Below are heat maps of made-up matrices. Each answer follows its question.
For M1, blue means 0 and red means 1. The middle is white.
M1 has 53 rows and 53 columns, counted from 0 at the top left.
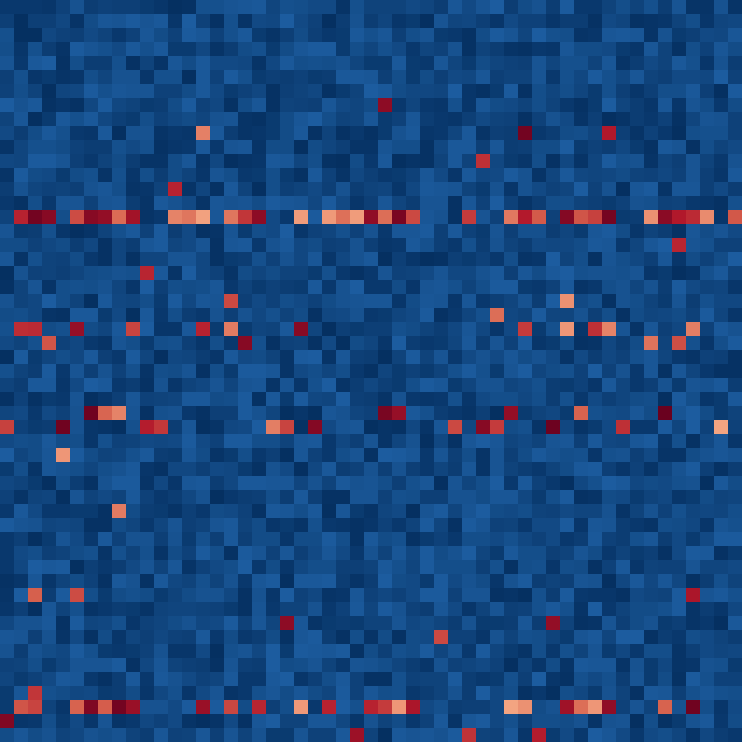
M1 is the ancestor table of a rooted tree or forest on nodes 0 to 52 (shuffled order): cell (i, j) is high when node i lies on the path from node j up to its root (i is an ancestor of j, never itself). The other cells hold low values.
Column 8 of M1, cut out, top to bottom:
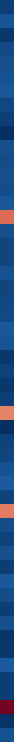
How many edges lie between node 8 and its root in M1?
4
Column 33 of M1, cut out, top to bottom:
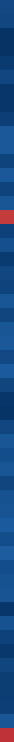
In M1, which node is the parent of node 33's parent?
15
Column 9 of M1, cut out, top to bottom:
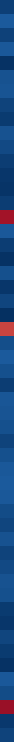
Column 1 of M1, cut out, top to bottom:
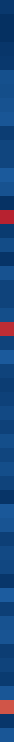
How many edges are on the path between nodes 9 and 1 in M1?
2
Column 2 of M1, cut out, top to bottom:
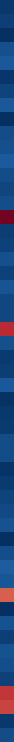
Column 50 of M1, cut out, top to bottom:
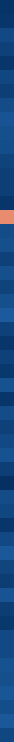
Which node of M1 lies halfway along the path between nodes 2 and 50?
42
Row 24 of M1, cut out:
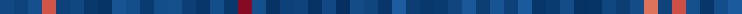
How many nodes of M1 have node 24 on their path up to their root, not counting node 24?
4
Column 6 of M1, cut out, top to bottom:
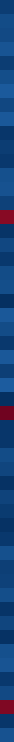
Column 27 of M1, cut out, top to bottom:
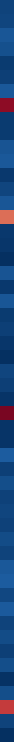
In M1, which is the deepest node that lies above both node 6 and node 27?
29
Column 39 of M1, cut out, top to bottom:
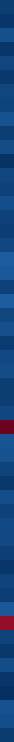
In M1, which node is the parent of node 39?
44
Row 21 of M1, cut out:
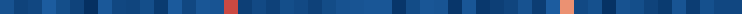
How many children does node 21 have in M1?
2
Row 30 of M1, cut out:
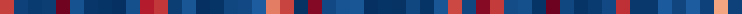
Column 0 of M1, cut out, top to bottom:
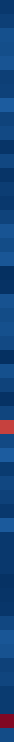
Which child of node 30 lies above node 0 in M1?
51
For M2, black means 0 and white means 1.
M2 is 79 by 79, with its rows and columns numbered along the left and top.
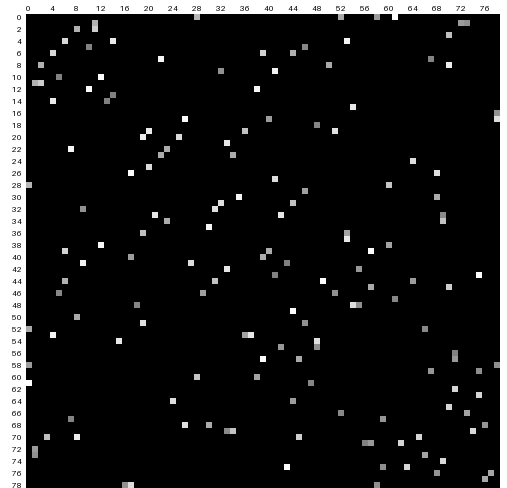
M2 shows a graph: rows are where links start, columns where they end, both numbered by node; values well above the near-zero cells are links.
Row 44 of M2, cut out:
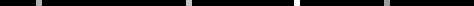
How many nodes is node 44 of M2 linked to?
4
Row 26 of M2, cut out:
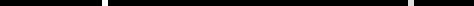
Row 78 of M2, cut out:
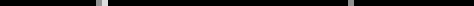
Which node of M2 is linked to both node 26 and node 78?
node 17
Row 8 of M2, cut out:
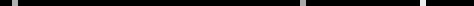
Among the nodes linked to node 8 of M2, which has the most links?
node 70
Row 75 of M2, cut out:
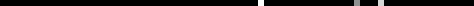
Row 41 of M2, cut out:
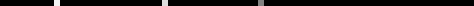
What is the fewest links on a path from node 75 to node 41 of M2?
2
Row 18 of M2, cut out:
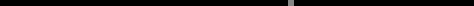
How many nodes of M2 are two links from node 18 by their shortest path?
2
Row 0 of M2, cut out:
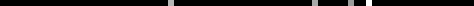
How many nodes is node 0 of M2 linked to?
4
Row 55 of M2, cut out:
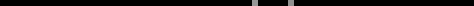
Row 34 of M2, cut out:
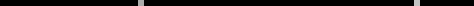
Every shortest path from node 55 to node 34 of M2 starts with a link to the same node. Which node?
node 42
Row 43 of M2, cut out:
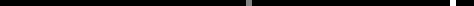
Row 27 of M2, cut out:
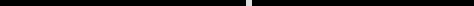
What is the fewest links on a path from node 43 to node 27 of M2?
2
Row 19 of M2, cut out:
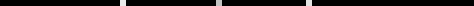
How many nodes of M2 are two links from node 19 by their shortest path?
3
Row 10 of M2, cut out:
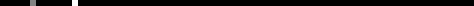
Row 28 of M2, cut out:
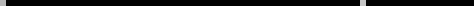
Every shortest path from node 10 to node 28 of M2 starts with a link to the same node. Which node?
node 12
